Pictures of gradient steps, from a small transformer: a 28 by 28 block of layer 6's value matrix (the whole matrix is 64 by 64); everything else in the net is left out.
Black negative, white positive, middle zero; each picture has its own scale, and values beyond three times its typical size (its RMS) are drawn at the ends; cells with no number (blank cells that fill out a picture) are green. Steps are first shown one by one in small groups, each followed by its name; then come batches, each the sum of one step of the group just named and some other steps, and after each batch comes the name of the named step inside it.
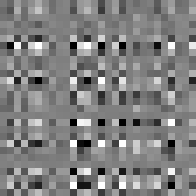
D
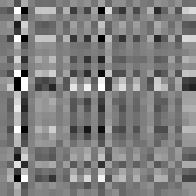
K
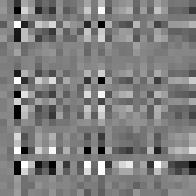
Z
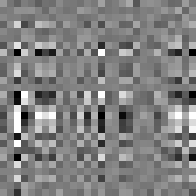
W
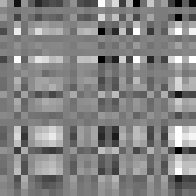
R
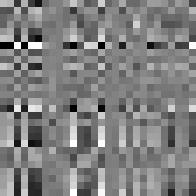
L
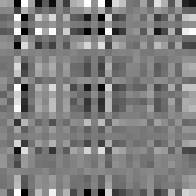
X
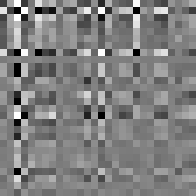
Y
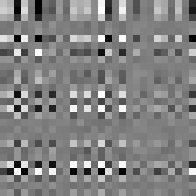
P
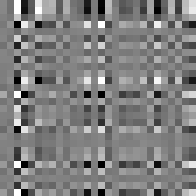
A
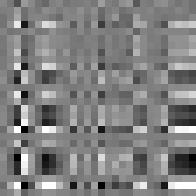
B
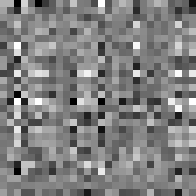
Z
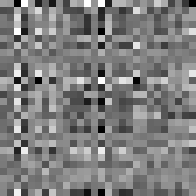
X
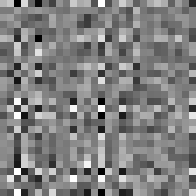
P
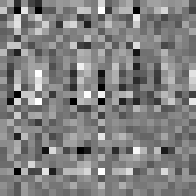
Y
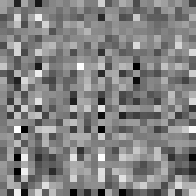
B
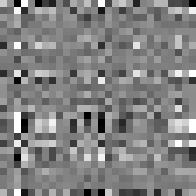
W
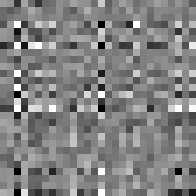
L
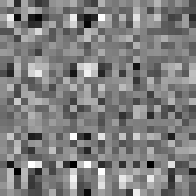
Z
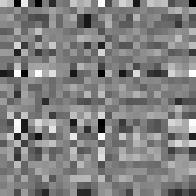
W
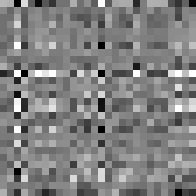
K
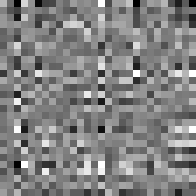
Z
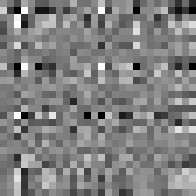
Y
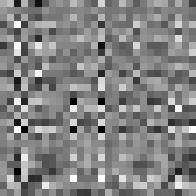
B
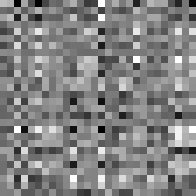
R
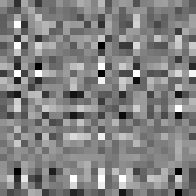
D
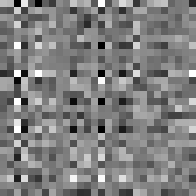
K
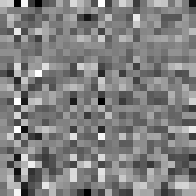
B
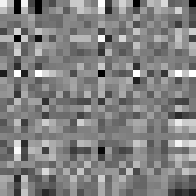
P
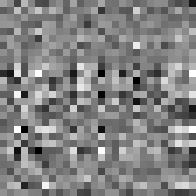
B
